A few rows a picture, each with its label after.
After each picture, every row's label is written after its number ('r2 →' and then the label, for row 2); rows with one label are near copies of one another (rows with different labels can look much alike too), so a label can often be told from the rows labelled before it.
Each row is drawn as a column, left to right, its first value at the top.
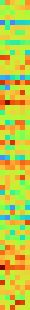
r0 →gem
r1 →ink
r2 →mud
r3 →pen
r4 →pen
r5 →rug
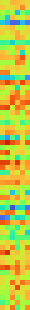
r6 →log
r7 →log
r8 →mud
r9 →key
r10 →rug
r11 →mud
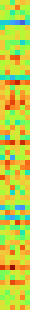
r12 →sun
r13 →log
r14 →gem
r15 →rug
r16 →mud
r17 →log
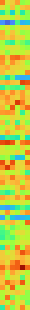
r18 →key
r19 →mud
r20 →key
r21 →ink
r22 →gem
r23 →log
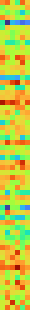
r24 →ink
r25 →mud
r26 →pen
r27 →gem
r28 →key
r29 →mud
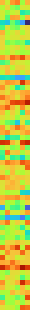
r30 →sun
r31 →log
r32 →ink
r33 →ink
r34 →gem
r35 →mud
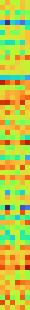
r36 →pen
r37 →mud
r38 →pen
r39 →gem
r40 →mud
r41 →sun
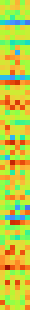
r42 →pen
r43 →gem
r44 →log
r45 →rug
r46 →log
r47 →mud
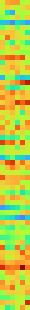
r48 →sun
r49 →key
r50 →key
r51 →ink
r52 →gem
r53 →pen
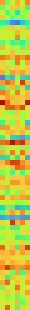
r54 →ink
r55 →gem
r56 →log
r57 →key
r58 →log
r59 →ink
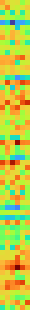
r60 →key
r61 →rug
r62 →key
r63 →sun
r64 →gem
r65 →pen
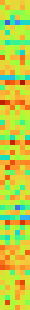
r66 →ink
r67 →pen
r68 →log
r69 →mud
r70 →rug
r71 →log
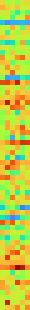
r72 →rug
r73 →pen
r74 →log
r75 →gem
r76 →sun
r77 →mud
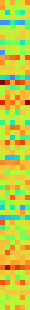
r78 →rug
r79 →gem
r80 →ink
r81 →gem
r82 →mud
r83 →ink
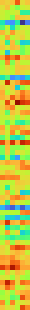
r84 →sun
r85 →rug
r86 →sun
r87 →ink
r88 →mud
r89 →mud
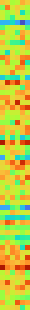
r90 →sun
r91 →rug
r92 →log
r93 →pen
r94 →key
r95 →sun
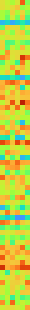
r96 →sun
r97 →log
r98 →pen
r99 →log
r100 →ink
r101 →gem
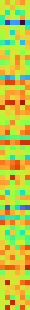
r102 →log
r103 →mud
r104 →pen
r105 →key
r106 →mud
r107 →sun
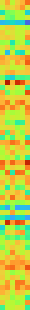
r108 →key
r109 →rug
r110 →log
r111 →rug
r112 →rug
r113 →key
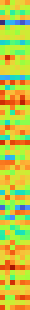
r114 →mud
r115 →ink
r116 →gem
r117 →mud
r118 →mud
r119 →mud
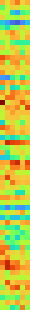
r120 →ink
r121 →sun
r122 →key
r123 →key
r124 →mud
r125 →key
